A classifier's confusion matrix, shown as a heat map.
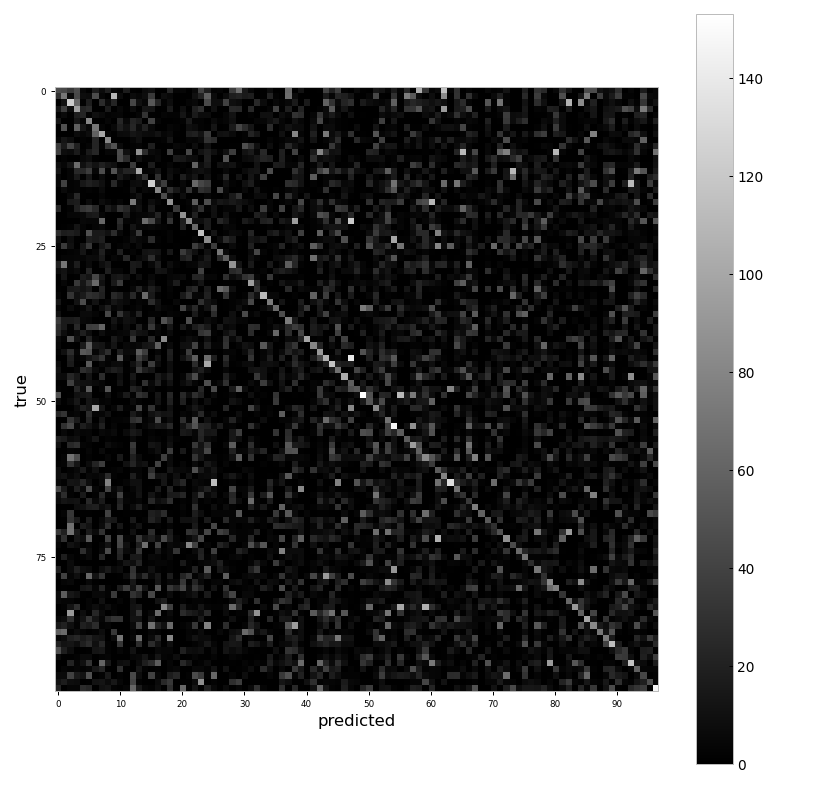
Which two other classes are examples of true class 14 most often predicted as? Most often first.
73, 41
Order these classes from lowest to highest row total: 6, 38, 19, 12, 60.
60, 6, 12, 19, 38
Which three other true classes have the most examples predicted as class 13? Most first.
10, 88, 42
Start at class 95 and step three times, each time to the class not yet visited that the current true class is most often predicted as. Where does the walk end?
22
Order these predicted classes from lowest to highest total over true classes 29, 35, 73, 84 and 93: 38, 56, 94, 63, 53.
63, 56, 94, 38, 53
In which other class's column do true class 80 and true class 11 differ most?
79
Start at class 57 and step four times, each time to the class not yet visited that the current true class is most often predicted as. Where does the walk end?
3
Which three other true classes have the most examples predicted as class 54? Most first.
24, 77, 15
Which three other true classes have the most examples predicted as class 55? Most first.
49, 83, 25
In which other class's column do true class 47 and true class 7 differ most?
86
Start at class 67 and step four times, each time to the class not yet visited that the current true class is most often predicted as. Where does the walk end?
39
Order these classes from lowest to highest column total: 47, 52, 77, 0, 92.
0, 47, 52, 92, 77
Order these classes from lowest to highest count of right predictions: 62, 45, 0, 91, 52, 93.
52, 91, 0, 93, 45, 62
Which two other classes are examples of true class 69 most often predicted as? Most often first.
46, 84
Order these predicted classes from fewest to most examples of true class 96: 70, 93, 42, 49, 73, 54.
54, 70, 49, 93, 73, 42
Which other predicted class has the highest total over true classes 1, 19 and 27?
9
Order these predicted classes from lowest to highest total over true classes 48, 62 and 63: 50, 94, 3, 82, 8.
82, 3, 50, 94, 8
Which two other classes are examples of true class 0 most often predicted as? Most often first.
62, 58
